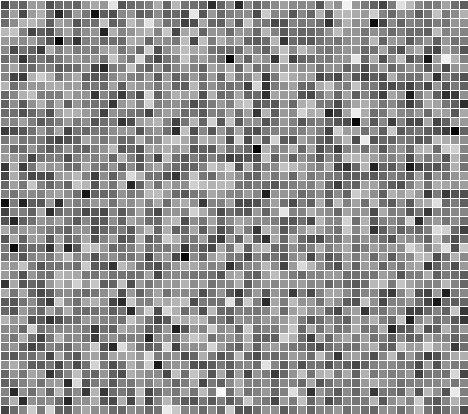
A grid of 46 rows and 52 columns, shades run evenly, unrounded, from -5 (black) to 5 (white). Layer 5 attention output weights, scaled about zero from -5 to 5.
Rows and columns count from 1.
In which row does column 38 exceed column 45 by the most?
15
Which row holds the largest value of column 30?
41
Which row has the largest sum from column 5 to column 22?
32
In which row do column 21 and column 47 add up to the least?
25
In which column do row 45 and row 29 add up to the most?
47
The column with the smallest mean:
6
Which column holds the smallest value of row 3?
42
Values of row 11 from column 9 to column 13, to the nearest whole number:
1 1 -3 0 -1
